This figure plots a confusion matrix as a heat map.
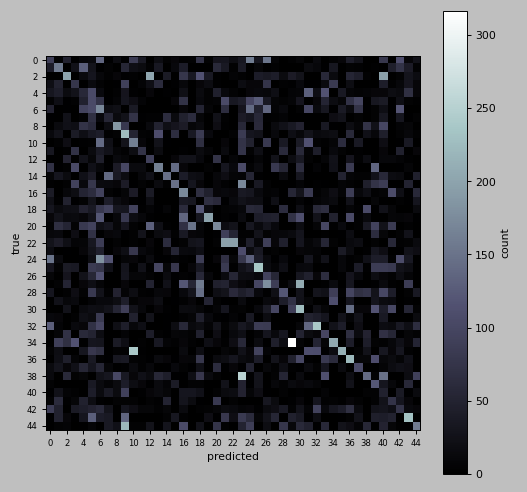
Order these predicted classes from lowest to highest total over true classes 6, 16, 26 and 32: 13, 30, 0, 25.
13, 30, 25, 0
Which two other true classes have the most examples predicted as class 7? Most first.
14, 24
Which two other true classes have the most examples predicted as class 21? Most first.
22, 5
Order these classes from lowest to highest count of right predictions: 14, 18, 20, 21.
21, 18, 14, 20
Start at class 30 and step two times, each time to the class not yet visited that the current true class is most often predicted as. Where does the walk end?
39
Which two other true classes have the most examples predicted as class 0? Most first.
24, 32
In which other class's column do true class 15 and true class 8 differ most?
23
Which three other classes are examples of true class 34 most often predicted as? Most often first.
29, 3, 1
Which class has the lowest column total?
11
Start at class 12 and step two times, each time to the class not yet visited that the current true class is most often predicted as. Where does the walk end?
17
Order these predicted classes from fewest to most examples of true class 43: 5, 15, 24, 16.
16, 15, 24, 5
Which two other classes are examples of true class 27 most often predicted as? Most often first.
30, 26
